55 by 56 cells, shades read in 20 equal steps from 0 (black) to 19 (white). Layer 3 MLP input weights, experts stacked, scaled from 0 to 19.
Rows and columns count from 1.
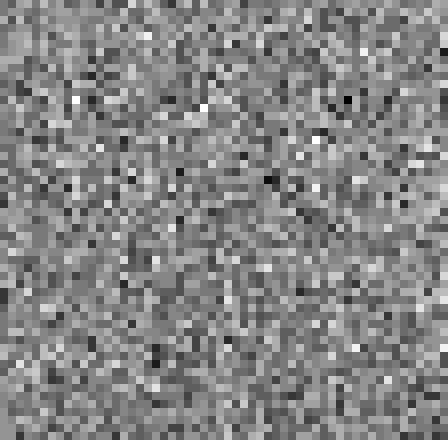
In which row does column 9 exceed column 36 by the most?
5
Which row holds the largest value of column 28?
9
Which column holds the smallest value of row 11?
36
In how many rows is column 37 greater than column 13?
29
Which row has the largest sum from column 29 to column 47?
19
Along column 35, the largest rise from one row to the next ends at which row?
25
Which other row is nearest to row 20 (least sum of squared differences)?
53
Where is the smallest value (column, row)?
44, 13
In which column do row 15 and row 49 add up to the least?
43
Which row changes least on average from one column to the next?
17
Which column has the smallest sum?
23
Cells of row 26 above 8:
39
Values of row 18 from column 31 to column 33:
12 7 7
